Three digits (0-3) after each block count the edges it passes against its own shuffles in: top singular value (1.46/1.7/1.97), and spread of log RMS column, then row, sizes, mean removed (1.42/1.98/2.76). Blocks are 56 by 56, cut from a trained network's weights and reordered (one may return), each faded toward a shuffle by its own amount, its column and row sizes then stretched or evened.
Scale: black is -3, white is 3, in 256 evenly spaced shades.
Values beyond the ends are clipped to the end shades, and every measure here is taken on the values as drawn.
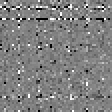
3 2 2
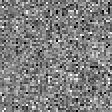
1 2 0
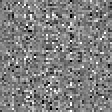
1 2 0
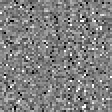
0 1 0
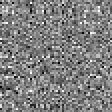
3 1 1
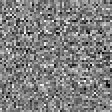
3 0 1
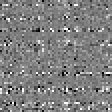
0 2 3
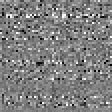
0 0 3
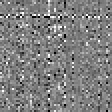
2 3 1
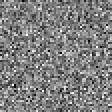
0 0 1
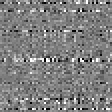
2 1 3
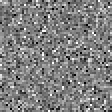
0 0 0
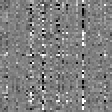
2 3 1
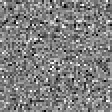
0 0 0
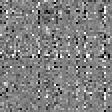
2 3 2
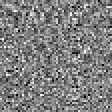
2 1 0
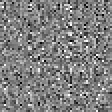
1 2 0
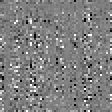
0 3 2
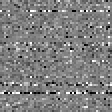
2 0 3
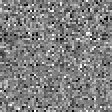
1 0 2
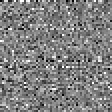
2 0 2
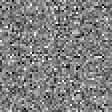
1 1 0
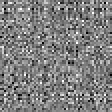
3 1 2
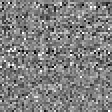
0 1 2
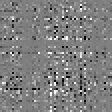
0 3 3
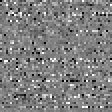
0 0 3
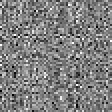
3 2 0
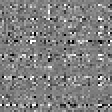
1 2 3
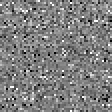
1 1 2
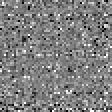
1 1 2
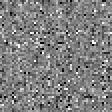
0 2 1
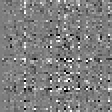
0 3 2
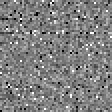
0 0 1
